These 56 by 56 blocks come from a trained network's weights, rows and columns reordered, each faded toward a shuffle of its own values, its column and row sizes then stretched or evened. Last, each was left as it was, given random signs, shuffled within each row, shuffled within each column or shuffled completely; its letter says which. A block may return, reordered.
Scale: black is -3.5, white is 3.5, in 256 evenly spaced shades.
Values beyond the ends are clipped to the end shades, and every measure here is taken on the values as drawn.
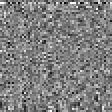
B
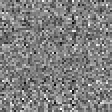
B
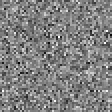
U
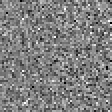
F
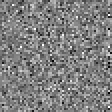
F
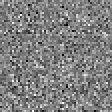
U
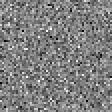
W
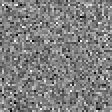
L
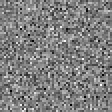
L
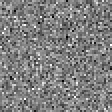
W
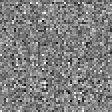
B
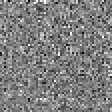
B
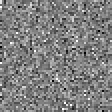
F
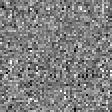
B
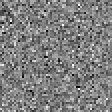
F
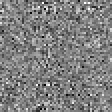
U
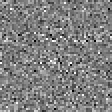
L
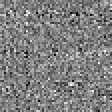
B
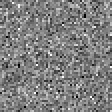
F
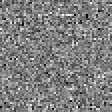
L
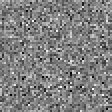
U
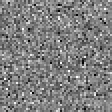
F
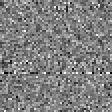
L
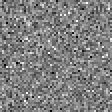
W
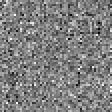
B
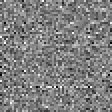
B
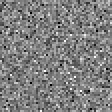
W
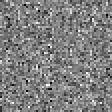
F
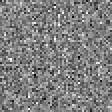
F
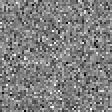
W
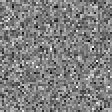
F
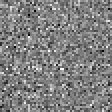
U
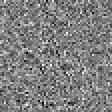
B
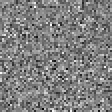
L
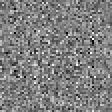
B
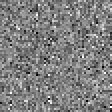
F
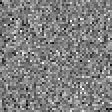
L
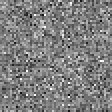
U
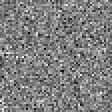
W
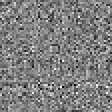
B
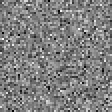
W
